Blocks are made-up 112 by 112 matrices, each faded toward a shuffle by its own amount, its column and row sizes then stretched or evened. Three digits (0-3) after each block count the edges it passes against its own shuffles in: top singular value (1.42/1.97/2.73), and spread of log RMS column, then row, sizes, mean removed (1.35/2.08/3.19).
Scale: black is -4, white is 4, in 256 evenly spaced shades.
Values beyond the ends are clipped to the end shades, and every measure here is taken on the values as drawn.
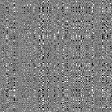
3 3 2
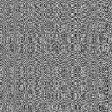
3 3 0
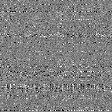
2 1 3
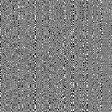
3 3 0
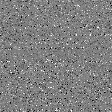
0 0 2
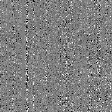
1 3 0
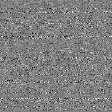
1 0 3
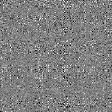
2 2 2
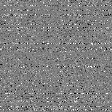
0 1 3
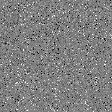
1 1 1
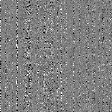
0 3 1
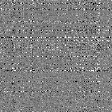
2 2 3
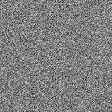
2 1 0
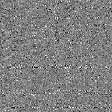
2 1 2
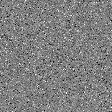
1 0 0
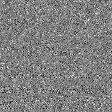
0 0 2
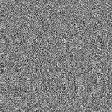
2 1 0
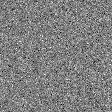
0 0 0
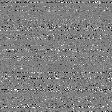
2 0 3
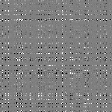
3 3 3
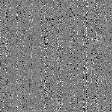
0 3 1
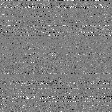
0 0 3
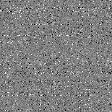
0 1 2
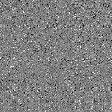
2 1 1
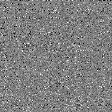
1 1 2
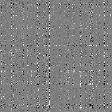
2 3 2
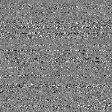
0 0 3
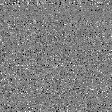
1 0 2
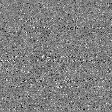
0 0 2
